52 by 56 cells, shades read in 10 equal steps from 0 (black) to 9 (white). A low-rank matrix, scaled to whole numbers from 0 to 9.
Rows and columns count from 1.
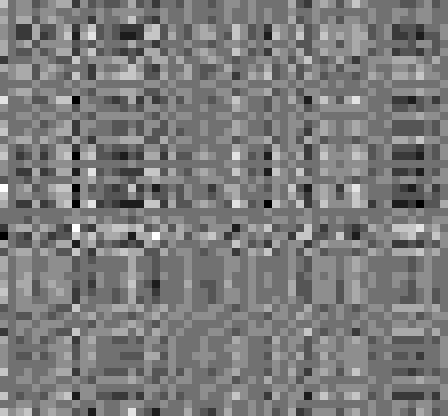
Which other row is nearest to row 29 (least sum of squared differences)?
32
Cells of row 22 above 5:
13
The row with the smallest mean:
26
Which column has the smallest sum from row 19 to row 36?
10
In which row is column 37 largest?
24
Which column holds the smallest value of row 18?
12
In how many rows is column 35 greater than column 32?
26
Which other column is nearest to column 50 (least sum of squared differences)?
16
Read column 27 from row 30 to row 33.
7 4 4 4
